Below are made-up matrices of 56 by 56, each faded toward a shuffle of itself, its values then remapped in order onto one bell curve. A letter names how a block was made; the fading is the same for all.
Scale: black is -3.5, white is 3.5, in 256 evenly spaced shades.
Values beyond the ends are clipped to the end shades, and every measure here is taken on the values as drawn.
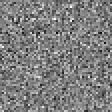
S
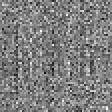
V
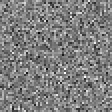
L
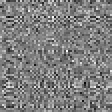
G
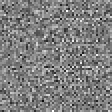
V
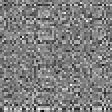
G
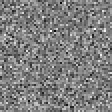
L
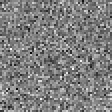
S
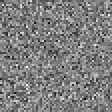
S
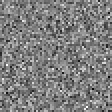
L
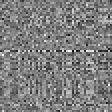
G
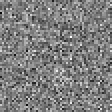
V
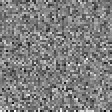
S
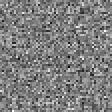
V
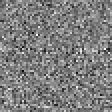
S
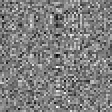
V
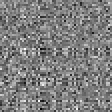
G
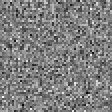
L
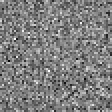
L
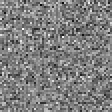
S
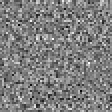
V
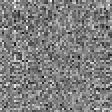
V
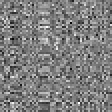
G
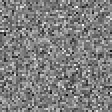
L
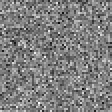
L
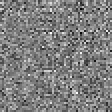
V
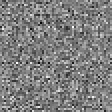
V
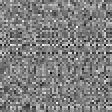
G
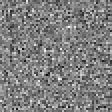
S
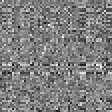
G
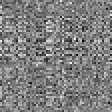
G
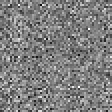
V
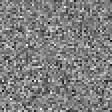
S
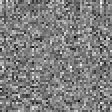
V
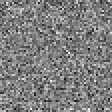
S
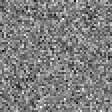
L
